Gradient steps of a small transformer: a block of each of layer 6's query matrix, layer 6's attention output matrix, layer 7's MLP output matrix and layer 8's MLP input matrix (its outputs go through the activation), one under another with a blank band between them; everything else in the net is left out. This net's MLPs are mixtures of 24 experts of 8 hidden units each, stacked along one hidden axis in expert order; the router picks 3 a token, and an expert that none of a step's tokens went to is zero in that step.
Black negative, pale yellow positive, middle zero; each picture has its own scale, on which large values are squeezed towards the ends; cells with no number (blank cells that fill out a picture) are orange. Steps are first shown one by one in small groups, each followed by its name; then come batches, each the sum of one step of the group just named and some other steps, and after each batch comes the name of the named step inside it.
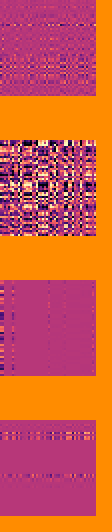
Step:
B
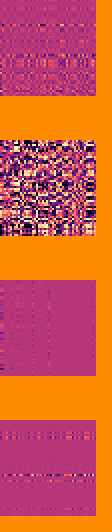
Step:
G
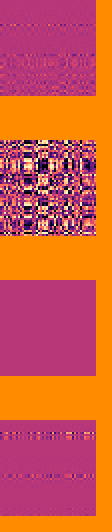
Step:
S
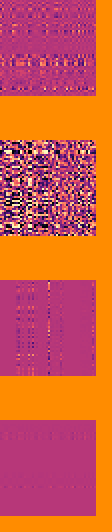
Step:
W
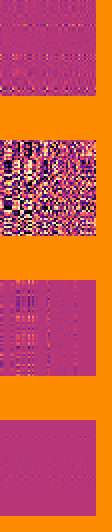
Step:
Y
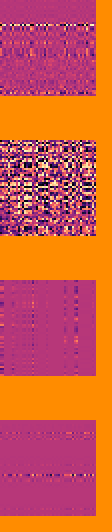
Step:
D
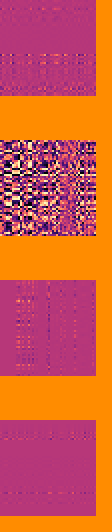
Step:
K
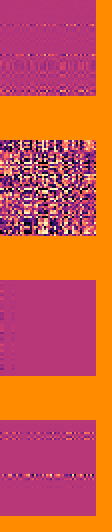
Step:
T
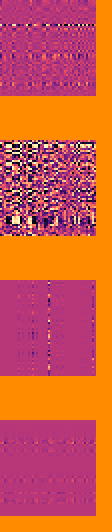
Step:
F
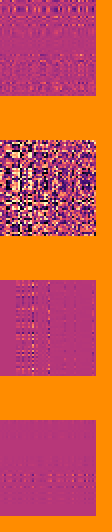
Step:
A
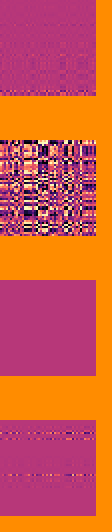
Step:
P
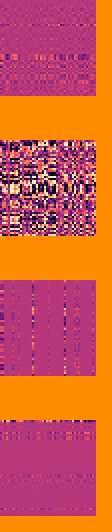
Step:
B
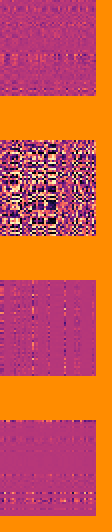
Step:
A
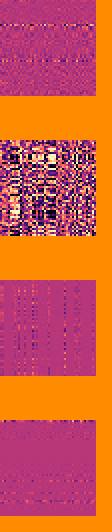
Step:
D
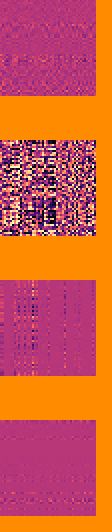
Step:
Y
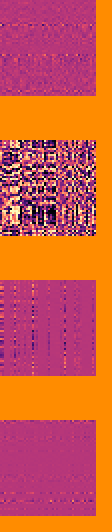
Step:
K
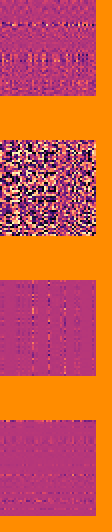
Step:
F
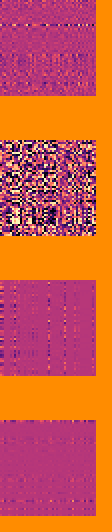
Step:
F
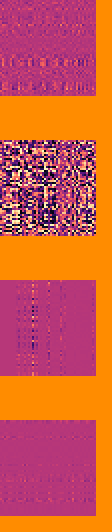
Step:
W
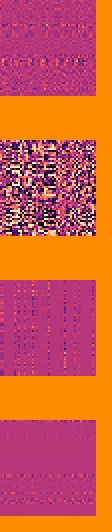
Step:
W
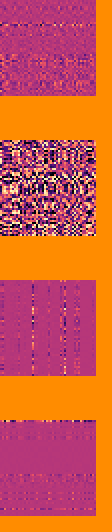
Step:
G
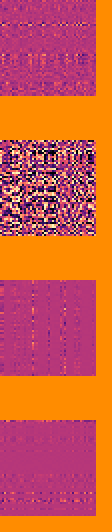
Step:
K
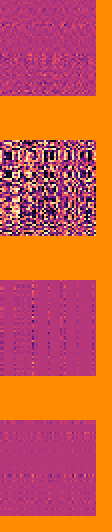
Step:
S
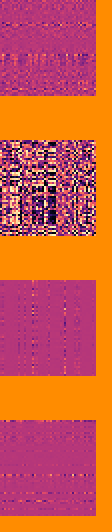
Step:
P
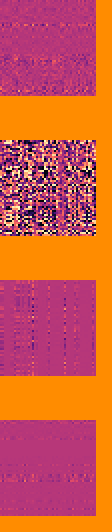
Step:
Y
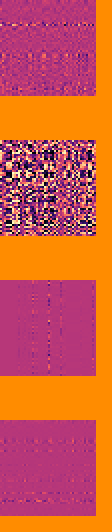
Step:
F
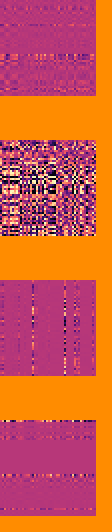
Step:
T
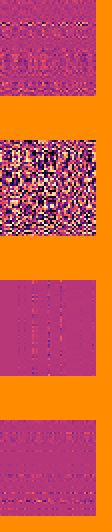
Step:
S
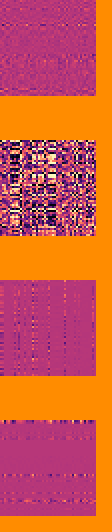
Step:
G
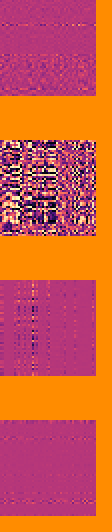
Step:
K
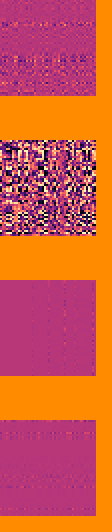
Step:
S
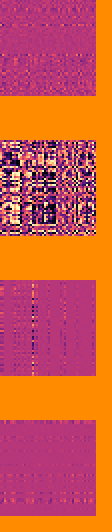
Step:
A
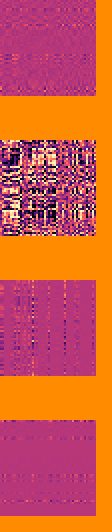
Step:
Y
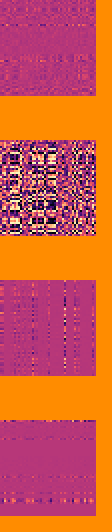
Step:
A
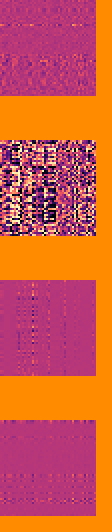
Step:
A
